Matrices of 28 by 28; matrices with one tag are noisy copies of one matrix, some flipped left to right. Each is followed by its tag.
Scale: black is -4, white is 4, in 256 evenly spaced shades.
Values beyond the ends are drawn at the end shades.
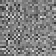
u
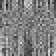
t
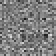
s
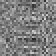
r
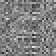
r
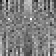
t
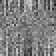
t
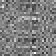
r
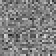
s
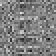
r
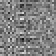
r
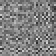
u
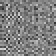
u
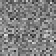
s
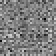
s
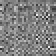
u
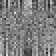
t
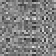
r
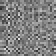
u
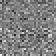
s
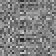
r
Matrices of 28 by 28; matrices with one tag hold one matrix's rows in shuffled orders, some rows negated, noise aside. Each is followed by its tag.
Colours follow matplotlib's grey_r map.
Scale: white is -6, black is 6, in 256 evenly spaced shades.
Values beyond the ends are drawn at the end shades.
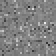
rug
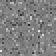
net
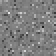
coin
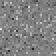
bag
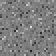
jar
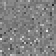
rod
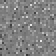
jar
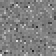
bag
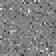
rod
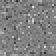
rug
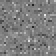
rug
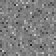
jar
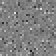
jar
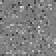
net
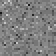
bag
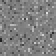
rod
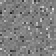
rod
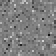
coin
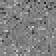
rug
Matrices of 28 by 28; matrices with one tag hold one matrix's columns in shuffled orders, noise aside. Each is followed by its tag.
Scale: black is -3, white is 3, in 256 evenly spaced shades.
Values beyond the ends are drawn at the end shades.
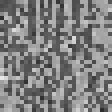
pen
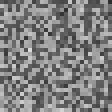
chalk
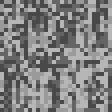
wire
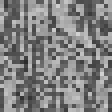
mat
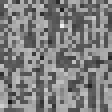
wire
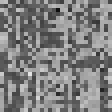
wire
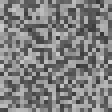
chalk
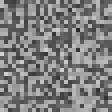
chalk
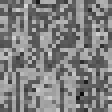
wire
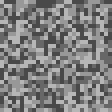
chalk
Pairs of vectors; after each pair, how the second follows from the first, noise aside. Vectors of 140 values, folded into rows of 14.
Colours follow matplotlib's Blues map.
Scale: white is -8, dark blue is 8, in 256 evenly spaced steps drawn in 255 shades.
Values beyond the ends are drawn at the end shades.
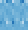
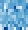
reversed, scaled up.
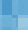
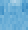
wrapped around, partly zeroed.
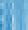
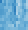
reversed, negated.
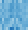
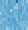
reversed, partly zeroed.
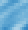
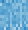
sign-scrambled.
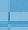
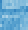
wrapped around.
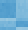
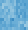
negated, partly zeroed.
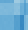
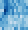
reversed, scaled up.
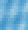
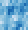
reversed, scaled up.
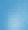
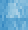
wrapped around.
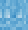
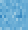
negated, partly zeroed.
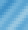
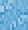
sign-scrambled.
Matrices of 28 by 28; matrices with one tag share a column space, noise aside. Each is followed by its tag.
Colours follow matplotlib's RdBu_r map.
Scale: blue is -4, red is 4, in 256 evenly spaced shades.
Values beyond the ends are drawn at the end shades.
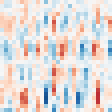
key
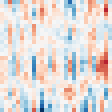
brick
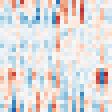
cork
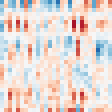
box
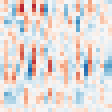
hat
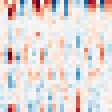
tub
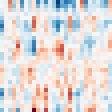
box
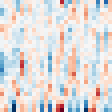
brick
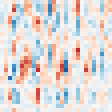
hat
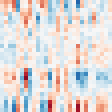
cork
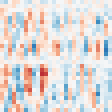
key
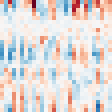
tub
